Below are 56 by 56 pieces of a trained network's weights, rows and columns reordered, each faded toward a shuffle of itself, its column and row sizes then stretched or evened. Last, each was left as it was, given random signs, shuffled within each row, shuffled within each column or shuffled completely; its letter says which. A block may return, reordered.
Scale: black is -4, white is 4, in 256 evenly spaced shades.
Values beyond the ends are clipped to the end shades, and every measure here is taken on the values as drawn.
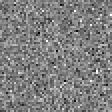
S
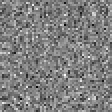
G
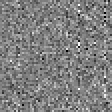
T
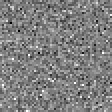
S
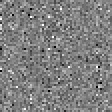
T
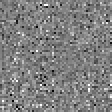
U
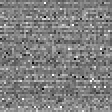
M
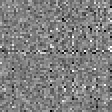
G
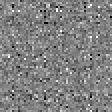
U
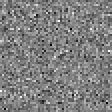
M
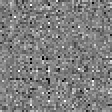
U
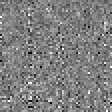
G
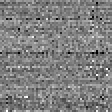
G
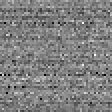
M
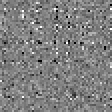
G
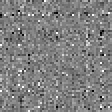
U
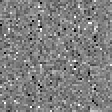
T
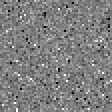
S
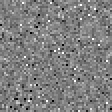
S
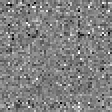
U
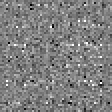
U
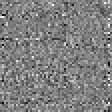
U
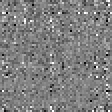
U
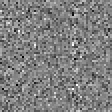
T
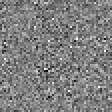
U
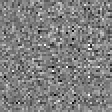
G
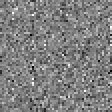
T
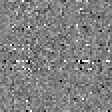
U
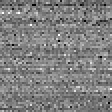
M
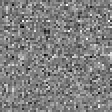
U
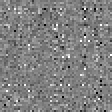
U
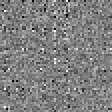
U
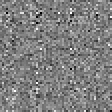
G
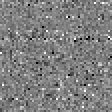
M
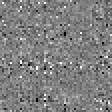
U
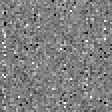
T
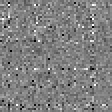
U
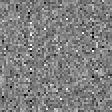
T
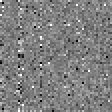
T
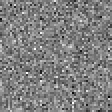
T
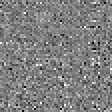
G
